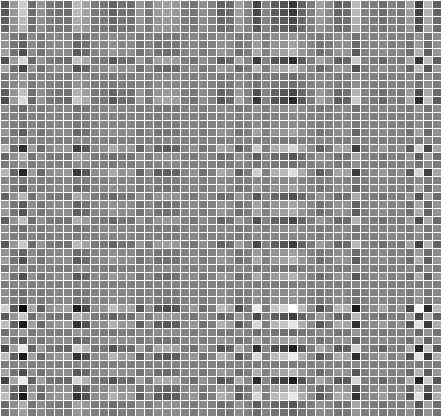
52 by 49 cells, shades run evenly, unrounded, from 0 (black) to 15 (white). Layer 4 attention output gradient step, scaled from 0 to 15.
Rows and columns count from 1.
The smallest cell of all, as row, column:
39, 3
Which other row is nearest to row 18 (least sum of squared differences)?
46
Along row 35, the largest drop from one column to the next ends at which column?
48
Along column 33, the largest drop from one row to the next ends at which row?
40
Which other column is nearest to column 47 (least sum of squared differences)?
29
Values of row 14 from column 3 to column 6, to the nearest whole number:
6 8 7 8
